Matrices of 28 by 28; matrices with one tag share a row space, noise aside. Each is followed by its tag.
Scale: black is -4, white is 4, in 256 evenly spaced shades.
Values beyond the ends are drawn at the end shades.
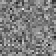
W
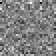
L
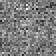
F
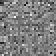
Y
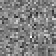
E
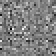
W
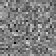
Y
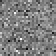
F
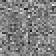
E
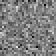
E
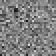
E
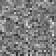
E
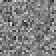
W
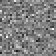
W
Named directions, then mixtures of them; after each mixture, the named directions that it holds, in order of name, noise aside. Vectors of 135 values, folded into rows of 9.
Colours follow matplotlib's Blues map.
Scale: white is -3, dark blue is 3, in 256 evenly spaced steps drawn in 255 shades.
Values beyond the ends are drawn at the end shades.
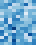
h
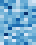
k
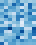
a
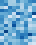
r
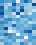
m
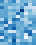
h, m.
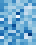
h, m, r.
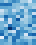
a, h, k.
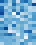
m.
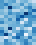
a, k.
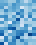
a, h, r.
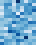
m.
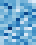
a, k.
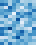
a, k, r.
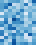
h.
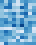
a, k.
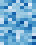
a, h, r.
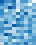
k, m.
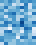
a.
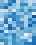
h, k, r.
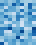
a.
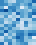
a, r.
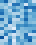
h.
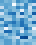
a, m, r.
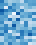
a, m, r.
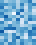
a, h, m.
